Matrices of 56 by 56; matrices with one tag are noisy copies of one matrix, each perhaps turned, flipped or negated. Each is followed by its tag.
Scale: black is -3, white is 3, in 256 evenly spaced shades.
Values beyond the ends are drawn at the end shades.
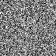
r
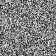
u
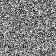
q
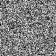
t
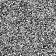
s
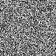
t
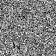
t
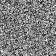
u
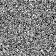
r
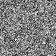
t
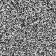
r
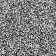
s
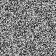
t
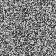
q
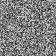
t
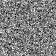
u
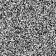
t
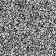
u
